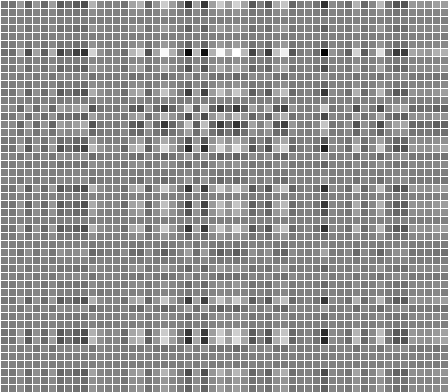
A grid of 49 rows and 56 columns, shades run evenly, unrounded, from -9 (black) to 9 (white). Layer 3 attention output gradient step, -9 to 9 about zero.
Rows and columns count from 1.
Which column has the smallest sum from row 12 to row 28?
41
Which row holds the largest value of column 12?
7
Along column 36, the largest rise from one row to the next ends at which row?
15
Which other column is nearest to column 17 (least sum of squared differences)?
25
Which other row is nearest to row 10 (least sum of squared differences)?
23
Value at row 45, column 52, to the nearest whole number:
0
